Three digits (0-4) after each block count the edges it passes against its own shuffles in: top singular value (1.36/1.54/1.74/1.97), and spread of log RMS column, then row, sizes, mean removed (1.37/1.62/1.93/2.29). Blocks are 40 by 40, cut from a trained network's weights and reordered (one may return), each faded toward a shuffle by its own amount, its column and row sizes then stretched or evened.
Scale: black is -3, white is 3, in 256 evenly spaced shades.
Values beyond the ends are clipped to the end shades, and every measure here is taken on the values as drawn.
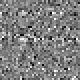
2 0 3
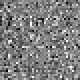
1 0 2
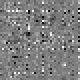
1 4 3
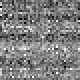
3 3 2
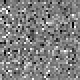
0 1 0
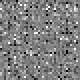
0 4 1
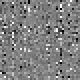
0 4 1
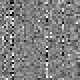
1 4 0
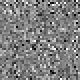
2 2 3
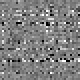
4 3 4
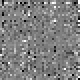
1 4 2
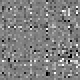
1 4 3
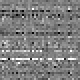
4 2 4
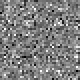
1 2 2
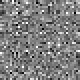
3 2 3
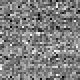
0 1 2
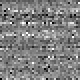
1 2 4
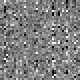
2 4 1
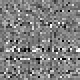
4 1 4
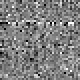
3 0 2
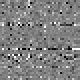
3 2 4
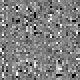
1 4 2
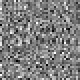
3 3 0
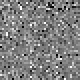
0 0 1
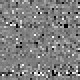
0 1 4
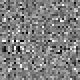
3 2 3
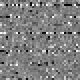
3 0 4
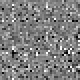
2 2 4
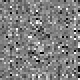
0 3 1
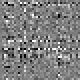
4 4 4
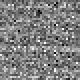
0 2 0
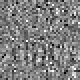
2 1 0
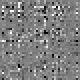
1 4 4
